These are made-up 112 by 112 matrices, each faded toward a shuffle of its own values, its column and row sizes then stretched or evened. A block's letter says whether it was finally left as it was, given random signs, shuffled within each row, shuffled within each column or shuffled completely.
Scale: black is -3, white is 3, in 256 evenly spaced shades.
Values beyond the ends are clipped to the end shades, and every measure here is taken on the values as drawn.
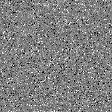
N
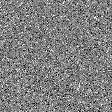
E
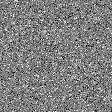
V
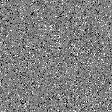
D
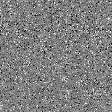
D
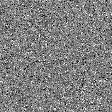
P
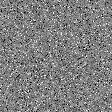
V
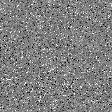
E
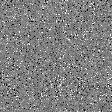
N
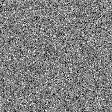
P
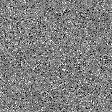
E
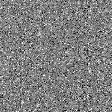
D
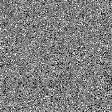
D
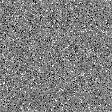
N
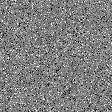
V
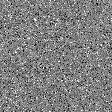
V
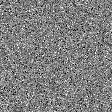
V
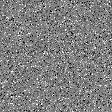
E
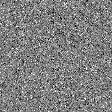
P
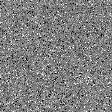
N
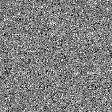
D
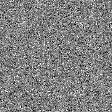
N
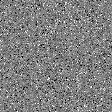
P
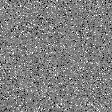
D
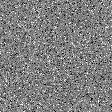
V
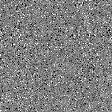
D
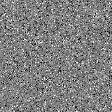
D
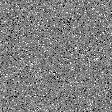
E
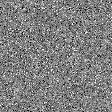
N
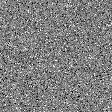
V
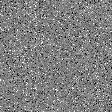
P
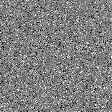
E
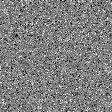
E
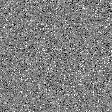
N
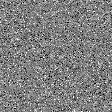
N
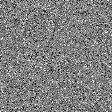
N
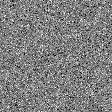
V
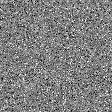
V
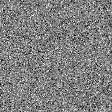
N
